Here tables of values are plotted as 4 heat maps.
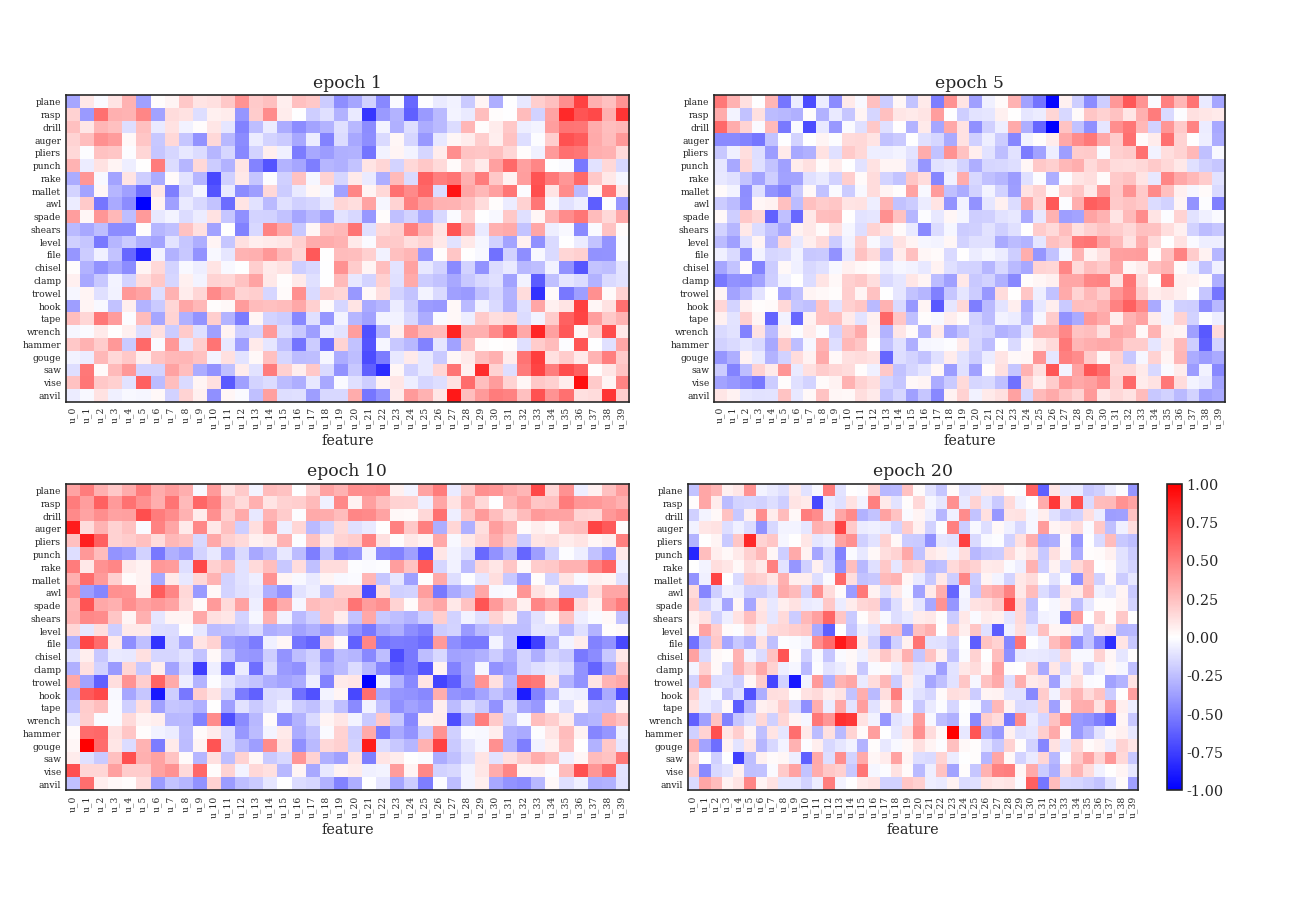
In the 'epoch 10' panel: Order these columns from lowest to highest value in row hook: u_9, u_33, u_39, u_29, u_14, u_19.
u_39, u_33, u_29, u_14, u_19, u_9
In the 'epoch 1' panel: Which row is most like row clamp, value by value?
chisel
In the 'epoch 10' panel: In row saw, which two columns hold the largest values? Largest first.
u_4, u_39
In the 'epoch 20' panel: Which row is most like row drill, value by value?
mallet
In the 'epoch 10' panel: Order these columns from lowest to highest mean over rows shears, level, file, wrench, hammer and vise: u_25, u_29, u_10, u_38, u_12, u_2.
u_12, u_25, u_29, u_38, u_10, u_2
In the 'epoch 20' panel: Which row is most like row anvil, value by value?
plane
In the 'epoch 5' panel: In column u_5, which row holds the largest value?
saw
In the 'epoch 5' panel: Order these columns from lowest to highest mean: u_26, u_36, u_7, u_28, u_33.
u_7, u_26, u_36, u_28, u_33
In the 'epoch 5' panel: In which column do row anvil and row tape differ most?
u_13
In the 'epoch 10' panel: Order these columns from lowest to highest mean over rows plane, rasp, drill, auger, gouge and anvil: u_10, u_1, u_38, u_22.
u_22, u_38, u_10, u_1
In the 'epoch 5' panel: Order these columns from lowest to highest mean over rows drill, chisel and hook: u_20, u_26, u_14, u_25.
u_20, u_26, u_25, u_14
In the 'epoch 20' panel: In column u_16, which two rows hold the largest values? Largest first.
rasp, hammer
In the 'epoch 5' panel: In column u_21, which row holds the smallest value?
trowel
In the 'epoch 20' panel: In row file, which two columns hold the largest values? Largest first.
u_13, u_14
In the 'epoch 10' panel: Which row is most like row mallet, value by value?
shears
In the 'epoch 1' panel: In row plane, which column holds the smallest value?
u_24
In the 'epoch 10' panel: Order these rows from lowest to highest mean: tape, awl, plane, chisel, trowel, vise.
chisel, tape, trowel, awl, vise, plane
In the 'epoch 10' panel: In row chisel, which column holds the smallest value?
u_23
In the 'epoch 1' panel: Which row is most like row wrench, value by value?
anvil
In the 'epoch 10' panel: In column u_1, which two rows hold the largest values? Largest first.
gouge, pliers
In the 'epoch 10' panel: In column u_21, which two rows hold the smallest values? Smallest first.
trowel, awl
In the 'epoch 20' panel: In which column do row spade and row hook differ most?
u_28
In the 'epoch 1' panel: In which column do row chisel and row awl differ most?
u_5
